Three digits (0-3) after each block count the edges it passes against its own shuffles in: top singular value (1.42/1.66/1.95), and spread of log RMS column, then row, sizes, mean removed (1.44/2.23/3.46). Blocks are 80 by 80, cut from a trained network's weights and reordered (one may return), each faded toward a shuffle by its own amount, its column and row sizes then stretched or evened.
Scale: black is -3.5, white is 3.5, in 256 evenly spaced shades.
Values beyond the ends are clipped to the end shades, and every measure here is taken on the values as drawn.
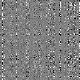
2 3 2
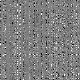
1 3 1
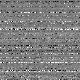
3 0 3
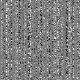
2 3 0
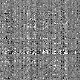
3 2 2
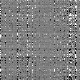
3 3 1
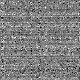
2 1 1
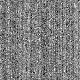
3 0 0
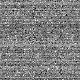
3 1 0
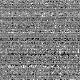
3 1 2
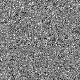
0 0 1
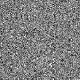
1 1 0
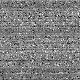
2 0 1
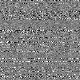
0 0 3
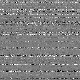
2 0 3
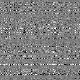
2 1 3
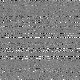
2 0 3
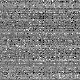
3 1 2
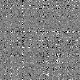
1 2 2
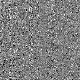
0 2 0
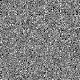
2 1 0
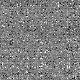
0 1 1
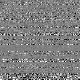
0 0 3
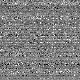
2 0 2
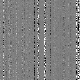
2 3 0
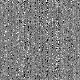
0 2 0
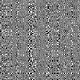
3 3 1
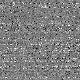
0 0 2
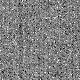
0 0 0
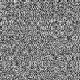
3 0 1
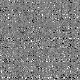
1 1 2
